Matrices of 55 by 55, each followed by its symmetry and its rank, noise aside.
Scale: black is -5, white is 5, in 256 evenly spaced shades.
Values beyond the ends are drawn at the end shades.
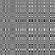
no symmetry, rank one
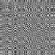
antisymmetric, rank two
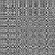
antisymmetric, rank two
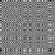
symmetric, rank one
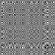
symmetric, rank three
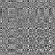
symmetric, rank two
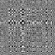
symmetric, rank two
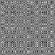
no symmetry, rank two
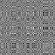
symmetric, rank two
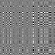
no symmetry, rank one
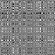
no symmetry, rank three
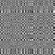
no symmetry, rank one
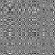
no symmetry, rank two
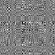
no symmetry, rank three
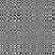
no symmetry, rank two
